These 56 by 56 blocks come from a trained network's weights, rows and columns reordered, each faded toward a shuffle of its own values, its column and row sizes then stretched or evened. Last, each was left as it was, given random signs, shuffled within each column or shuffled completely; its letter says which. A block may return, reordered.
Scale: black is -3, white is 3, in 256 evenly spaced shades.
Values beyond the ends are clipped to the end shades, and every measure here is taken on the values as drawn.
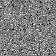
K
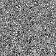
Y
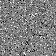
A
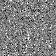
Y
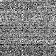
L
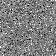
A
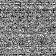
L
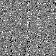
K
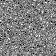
A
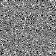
L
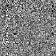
K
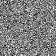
A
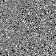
Y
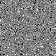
L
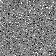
A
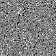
Y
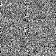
K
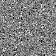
Y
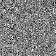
Y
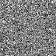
Y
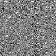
L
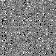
K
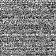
L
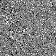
Y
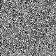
Y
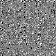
K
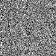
Y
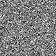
A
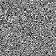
L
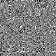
L
